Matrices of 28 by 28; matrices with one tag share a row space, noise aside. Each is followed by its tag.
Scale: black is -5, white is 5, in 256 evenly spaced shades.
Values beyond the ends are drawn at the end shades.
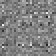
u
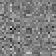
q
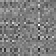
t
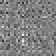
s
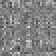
q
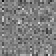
u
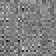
s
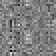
q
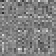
u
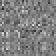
s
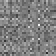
t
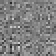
q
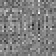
t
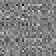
s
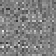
s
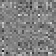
u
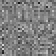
u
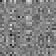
q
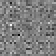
q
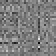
t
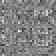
u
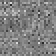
t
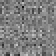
s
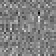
t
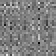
t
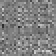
u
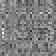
u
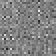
t
